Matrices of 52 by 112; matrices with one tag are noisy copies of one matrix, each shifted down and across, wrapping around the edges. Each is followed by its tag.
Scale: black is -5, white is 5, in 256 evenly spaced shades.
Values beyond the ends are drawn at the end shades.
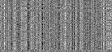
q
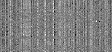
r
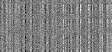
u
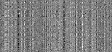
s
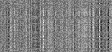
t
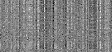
t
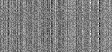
r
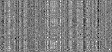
q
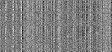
r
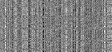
q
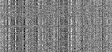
t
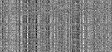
t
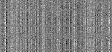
r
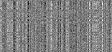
q
